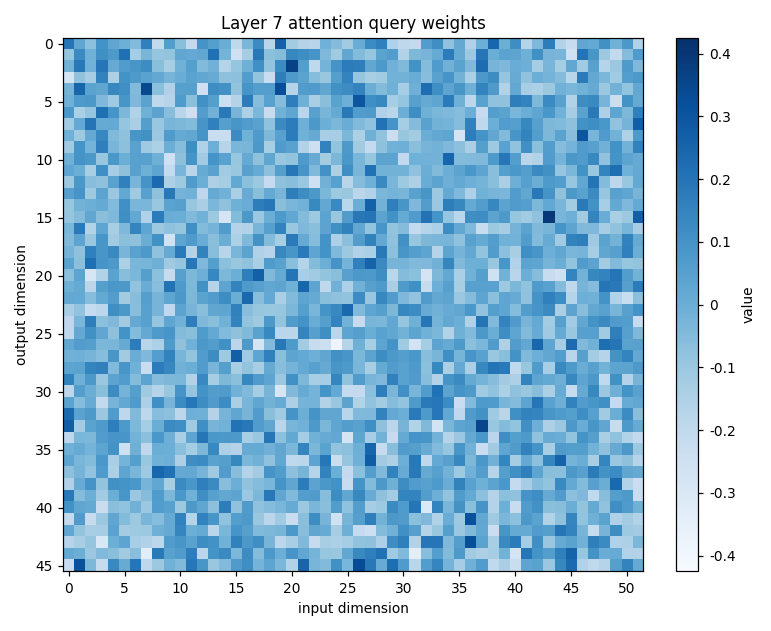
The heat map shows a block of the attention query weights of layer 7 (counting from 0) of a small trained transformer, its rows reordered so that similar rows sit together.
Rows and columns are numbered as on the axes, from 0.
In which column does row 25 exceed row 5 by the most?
49
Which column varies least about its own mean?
6
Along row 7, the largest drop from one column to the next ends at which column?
37
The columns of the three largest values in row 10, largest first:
34, 39, 47
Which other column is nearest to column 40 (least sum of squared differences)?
46
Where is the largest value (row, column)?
15, 43
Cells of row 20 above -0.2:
46
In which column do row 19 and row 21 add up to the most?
27
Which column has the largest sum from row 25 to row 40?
12
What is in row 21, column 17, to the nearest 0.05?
0.05
